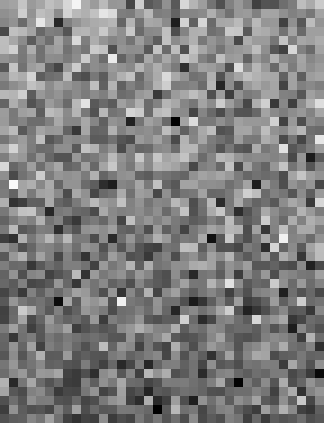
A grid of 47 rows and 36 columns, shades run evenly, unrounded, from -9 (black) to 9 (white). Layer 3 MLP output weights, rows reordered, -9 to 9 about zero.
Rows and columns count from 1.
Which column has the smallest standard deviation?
6
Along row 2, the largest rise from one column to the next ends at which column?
8
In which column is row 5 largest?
9
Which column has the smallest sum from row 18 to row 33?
7
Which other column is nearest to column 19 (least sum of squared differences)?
15
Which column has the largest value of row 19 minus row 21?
13
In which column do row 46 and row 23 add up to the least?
35
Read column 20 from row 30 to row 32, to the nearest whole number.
1 1 0
